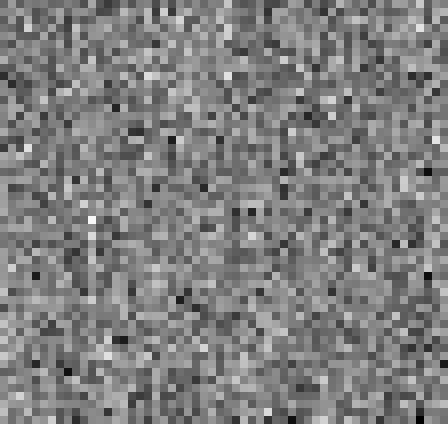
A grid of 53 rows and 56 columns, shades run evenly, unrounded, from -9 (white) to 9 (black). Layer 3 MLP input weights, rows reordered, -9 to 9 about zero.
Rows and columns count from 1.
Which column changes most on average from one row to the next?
54
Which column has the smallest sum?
12
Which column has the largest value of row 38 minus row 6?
23
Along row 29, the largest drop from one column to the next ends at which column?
28
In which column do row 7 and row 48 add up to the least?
10
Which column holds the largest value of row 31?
50
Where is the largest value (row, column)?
53, 53
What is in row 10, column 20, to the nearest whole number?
-5
